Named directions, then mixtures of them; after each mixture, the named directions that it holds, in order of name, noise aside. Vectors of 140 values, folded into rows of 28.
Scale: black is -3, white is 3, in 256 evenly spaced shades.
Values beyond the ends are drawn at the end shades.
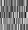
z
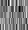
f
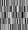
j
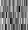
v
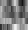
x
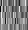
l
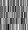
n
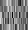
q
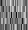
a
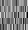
z.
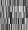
a, f, j.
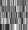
a, n, x.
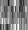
f, n, x.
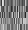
z.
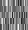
n, q.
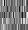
j, v, z.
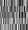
j, q, z.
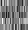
q, v, z.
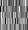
l.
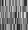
a, n, z.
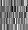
n, v, z.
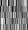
f, l, n.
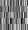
n.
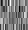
a, f.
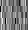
l, v.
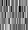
f, j, n.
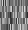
j.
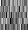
a, v.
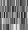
n, x, z.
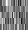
n, q.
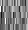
l.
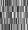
j, q.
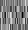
j, l.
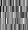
l.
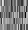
z.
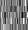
j, l, z.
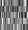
l, n, z.
